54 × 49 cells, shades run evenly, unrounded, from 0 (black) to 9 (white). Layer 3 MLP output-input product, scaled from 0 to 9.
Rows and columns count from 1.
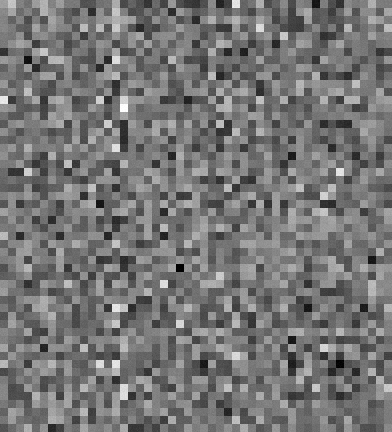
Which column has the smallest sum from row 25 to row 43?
39
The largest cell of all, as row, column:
14, 16
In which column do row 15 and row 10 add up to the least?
28
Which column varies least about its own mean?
34
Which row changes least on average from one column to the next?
15
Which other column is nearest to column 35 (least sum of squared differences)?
25
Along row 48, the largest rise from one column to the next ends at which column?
48
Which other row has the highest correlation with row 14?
49
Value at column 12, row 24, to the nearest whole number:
7
